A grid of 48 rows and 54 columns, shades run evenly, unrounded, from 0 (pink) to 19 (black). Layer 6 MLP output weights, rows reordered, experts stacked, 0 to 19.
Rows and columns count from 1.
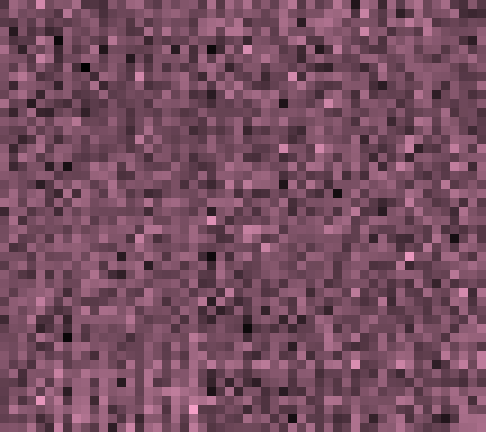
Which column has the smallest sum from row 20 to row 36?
10
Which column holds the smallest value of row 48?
15
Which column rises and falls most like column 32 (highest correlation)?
24
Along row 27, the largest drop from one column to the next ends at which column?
16
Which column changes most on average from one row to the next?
5
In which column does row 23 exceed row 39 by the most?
43
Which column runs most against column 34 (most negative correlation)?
35
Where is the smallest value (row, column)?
46, 22
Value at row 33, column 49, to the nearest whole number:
10
